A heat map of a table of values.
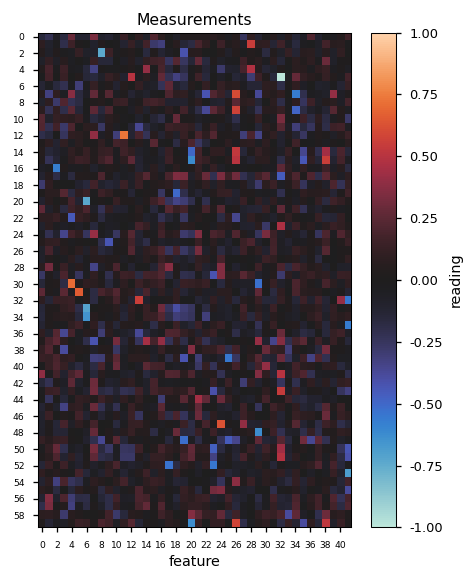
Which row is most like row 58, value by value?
38
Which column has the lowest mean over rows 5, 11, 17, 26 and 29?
32
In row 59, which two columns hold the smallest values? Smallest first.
20, 35
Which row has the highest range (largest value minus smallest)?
5
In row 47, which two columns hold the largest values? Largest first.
24, 27
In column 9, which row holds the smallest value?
25
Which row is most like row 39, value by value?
49
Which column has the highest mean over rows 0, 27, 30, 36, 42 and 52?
4
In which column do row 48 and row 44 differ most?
29
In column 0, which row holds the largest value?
41
